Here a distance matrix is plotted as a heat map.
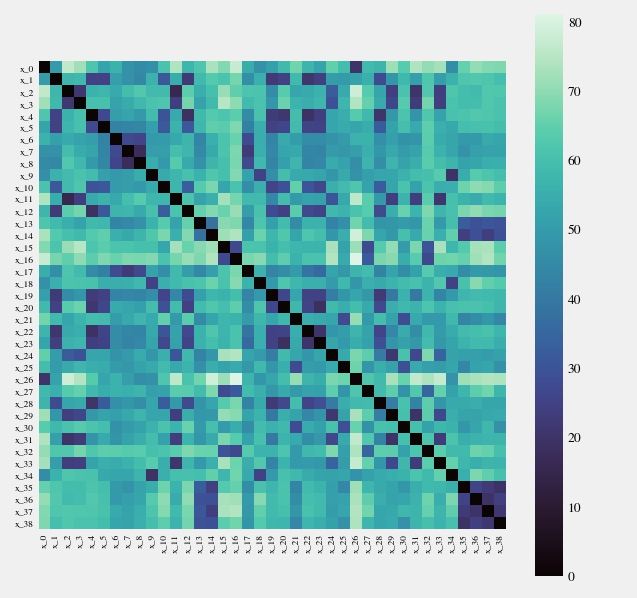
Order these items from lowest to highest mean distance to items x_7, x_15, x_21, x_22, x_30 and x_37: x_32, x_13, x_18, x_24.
x_13, x_32, x_24, x_18
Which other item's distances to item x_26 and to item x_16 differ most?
x_0
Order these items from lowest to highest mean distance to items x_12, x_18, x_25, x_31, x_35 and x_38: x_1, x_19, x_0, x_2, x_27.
x_19, x_1, x_2, x_27, x_0
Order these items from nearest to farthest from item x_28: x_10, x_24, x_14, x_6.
x_10, x_24, x_6, x_14
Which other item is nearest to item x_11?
x_2
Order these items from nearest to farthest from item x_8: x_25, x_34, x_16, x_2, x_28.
x_28, x_25, x_34, x_2, x_16
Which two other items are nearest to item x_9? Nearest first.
x_34, x_18
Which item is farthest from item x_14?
x_26
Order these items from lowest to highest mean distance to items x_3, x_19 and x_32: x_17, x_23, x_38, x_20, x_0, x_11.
x_11, x_23, x_20, x_17, x_38, x_0
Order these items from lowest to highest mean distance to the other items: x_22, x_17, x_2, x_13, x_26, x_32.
x_22, x_17, x_13, x_2, x_32, x_26
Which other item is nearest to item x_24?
x_29
